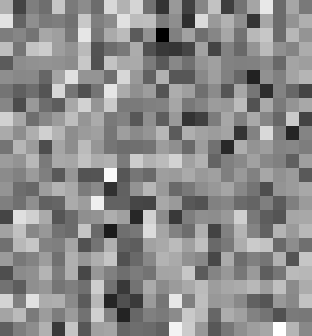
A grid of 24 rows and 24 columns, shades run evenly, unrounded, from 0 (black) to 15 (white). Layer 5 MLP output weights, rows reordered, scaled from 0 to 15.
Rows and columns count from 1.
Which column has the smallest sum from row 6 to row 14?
20
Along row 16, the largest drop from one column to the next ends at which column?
11
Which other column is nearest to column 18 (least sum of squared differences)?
4
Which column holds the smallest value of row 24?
5
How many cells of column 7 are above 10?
8
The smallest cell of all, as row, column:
3, 13
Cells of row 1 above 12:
3
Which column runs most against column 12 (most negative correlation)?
6
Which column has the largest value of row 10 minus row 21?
10
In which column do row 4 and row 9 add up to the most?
1
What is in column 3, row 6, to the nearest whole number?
8
